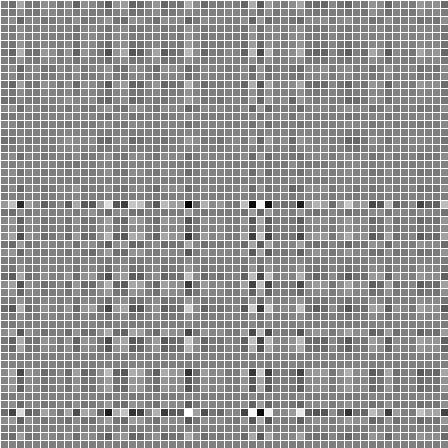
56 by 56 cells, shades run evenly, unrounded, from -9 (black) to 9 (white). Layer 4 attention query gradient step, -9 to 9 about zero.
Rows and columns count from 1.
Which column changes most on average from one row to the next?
24
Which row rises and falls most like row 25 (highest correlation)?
19
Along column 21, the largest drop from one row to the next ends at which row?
52
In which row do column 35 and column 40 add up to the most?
26
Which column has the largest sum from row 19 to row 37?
33
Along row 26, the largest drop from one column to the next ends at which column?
34
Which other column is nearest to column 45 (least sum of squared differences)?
1
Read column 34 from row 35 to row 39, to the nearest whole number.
4 -4 -2 1 5
